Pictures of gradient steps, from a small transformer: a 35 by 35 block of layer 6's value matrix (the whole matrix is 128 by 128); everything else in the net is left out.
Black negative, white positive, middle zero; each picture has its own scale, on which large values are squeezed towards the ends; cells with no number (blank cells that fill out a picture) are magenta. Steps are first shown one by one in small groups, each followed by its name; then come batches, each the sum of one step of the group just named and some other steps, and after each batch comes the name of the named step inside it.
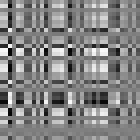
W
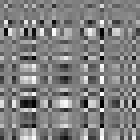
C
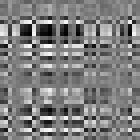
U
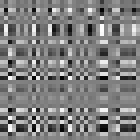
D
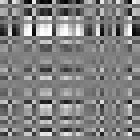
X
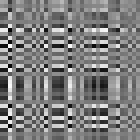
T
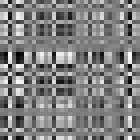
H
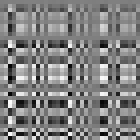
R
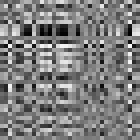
U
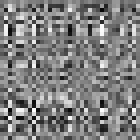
D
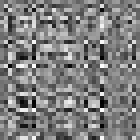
C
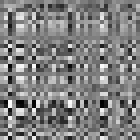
R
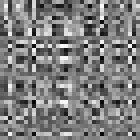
X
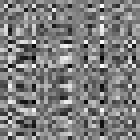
T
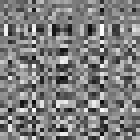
D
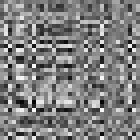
R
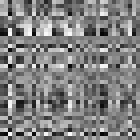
X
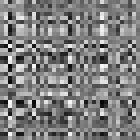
R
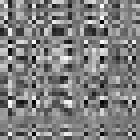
W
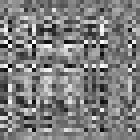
T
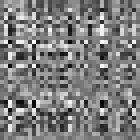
D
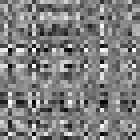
W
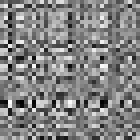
W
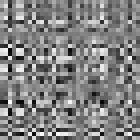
W
